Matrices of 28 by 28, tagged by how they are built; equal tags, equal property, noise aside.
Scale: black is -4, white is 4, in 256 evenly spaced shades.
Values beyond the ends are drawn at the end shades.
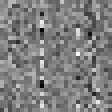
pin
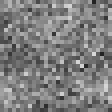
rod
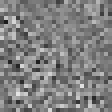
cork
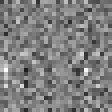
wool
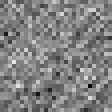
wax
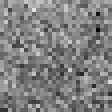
rod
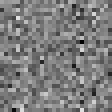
pin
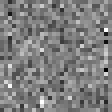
pin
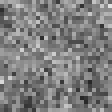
rod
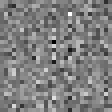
pin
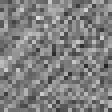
wax
